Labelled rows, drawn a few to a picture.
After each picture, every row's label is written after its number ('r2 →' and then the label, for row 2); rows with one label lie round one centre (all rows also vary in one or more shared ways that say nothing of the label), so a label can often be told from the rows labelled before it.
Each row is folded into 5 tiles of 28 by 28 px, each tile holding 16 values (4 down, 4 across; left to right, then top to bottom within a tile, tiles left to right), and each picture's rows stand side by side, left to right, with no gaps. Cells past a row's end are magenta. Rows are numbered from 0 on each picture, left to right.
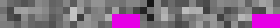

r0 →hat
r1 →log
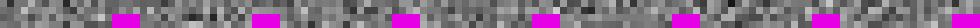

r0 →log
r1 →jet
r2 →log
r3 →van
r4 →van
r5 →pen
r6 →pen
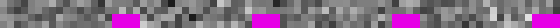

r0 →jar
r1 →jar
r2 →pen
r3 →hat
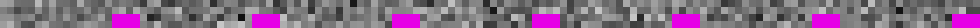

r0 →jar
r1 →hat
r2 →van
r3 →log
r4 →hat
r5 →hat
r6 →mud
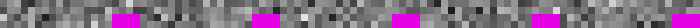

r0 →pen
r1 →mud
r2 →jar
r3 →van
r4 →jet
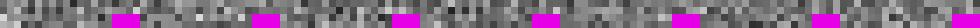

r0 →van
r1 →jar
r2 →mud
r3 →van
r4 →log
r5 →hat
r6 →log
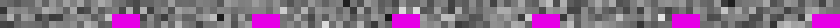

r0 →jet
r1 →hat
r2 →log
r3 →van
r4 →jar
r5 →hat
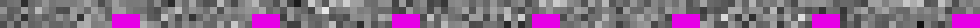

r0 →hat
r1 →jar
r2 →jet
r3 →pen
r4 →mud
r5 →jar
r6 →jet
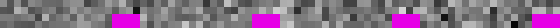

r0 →mud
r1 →log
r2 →jar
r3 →jet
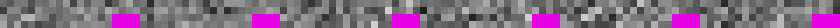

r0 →van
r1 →log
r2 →pen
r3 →jet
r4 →jar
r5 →mud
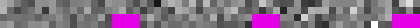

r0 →jar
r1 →van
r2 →pen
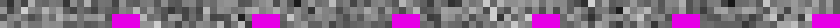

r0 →log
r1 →van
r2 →van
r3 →hat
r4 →mud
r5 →hat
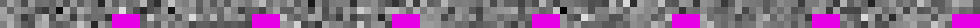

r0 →mud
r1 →van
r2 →van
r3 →van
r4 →van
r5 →jar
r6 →jar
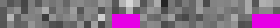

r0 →pen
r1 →pen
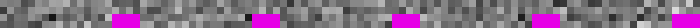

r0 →jet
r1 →jar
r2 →log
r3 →van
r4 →hat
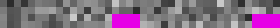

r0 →hat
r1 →jar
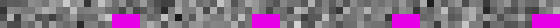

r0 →jet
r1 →jar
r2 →mud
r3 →log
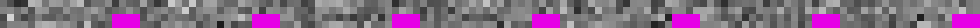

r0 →jet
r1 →jet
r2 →jet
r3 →jet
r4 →jar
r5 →pen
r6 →hat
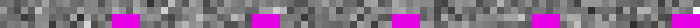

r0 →hat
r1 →log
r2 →hat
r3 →jar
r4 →van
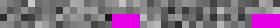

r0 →mud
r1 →van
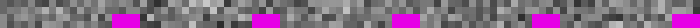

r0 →log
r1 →jet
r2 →jet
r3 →van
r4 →jet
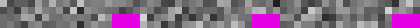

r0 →jar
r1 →jar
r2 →pen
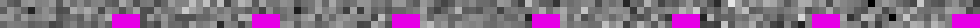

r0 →van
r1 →jet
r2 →jar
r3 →jar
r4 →log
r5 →jet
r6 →jar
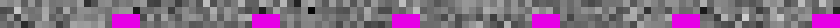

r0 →mud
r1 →van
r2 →van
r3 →jet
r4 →hat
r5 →mud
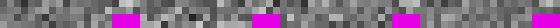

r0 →pen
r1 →jar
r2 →pen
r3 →pen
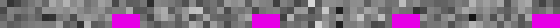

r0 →jet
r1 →log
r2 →mud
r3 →jet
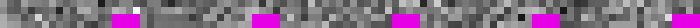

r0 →van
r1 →hat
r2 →pen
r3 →hat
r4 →jet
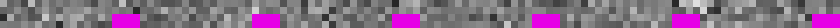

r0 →mud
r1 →hat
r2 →pen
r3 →jet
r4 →pen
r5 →jar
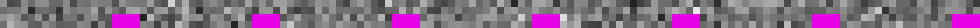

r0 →van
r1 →mud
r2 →jar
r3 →jar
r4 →van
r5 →jet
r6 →jar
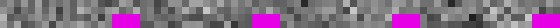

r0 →van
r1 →jet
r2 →hat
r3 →hat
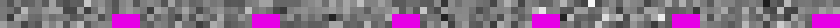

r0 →log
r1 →mud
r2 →jet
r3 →hat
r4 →mud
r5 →log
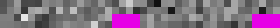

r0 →pen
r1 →van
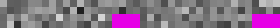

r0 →jar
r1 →pen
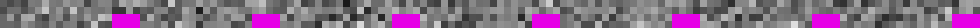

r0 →pen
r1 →mud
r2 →log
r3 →van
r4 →mud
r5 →jar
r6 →pen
